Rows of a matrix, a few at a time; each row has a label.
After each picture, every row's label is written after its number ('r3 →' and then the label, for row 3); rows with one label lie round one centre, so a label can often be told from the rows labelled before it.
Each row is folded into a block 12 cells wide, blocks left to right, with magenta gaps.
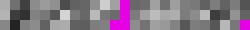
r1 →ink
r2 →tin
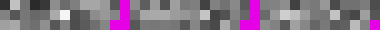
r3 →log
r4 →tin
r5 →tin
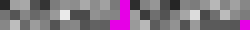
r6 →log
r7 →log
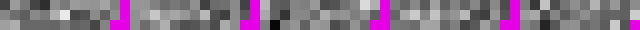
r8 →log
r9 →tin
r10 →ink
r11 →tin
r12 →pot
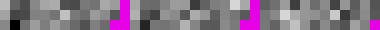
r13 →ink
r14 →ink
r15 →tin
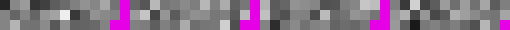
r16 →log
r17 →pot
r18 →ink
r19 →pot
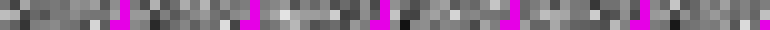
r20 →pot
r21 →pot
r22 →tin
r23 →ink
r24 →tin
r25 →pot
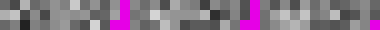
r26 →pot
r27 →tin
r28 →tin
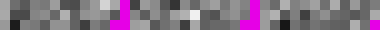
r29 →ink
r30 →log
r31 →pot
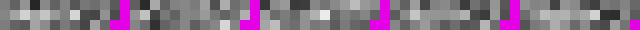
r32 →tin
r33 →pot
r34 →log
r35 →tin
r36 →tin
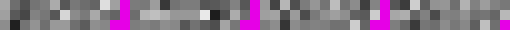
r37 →ink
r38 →tin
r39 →pot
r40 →pot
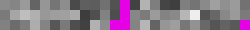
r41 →tin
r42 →log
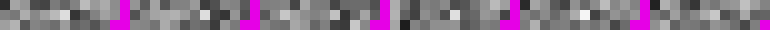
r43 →log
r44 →tin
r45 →tin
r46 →ink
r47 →log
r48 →log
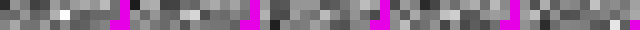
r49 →log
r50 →log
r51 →ink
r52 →log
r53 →pot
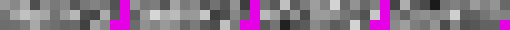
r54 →tin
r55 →tin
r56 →pot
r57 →log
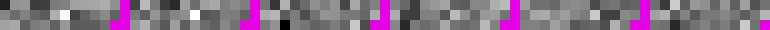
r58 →log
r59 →log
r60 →pot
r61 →ink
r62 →tin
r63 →pot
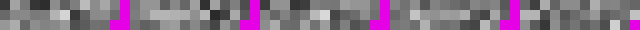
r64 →log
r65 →tin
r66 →log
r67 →tin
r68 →pot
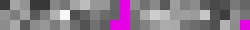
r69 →log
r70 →tin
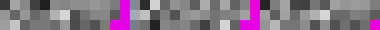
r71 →log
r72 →pot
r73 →log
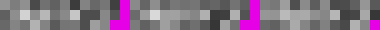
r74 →tin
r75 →tin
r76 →tin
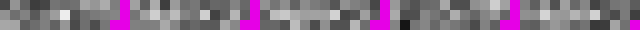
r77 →log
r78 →tin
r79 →tin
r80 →ink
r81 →tin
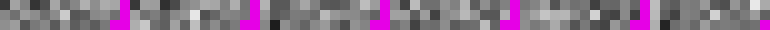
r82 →log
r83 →log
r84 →ink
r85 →pot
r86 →tin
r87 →ink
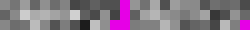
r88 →tin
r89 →tin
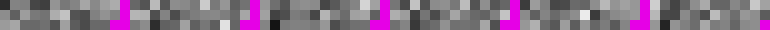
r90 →log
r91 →pot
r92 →ink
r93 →pot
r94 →log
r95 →ink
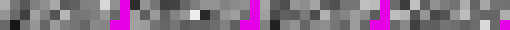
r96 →ink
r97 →log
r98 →ink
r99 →pot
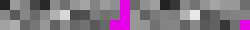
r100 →log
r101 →log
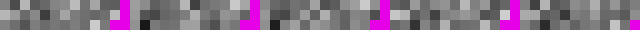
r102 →pot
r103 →ink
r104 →ink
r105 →pot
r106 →pot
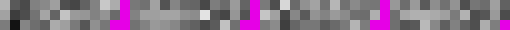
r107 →ink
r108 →tin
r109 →pot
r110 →tin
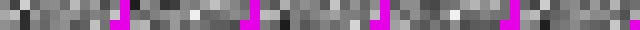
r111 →pot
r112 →log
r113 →pot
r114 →log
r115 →pot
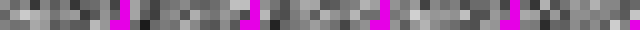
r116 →tin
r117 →ink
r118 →ink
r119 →tin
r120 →pot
